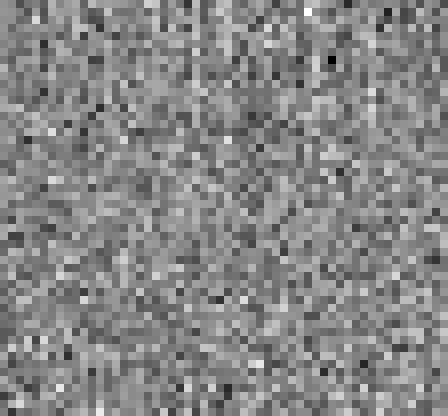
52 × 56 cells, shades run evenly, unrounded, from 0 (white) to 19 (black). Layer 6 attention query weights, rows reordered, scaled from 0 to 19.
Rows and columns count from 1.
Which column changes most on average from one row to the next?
42
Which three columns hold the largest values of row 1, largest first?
44, 24, 35
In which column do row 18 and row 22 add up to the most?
43
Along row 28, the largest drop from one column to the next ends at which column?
3
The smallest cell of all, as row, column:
2, 39
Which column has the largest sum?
32
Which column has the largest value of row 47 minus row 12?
47
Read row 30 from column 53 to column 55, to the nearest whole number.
10 11 9
